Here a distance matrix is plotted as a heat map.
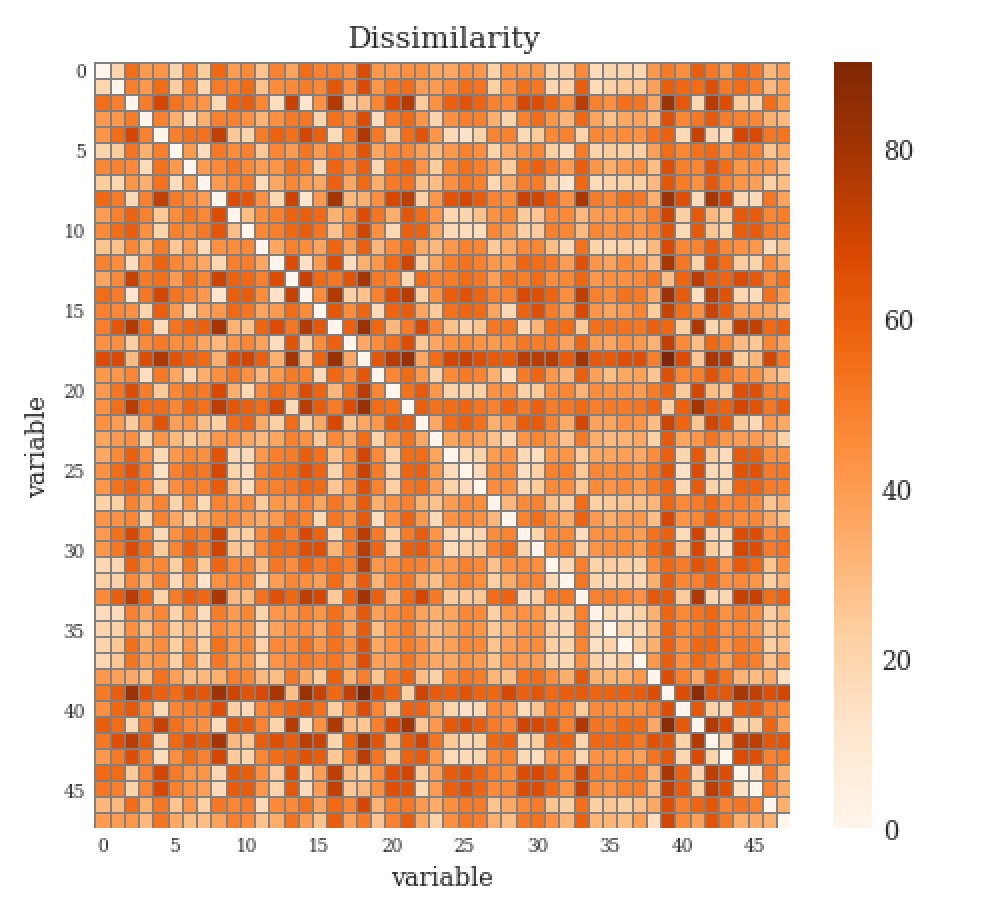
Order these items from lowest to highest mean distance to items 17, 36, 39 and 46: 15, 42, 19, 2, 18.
19, 15, 2, 42, 18
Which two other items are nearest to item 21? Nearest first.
13, 39
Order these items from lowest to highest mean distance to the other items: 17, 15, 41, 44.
17, 15, 44, 41
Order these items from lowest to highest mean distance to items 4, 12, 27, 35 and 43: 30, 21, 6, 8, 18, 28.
30, 28, 6, 8, 21, 18
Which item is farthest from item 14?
39
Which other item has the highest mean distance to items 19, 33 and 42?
18
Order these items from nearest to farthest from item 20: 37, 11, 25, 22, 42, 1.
25, 42, 37, 11, 1, 22
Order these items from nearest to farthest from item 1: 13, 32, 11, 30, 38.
32, 11, 38, 13, 30
